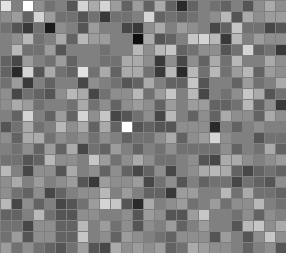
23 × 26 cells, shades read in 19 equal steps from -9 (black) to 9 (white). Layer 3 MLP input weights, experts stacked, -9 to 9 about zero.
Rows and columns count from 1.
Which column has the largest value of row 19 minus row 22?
11
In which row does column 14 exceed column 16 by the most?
2
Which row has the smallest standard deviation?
14
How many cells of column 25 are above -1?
16
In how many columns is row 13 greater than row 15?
9
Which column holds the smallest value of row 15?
20
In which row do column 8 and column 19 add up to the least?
8
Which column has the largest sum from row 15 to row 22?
10
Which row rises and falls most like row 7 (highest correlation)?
6
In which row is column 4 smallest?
7
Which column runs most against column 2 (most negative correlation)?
22
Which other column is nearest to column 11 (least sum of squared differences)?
1
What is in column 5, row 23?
-2
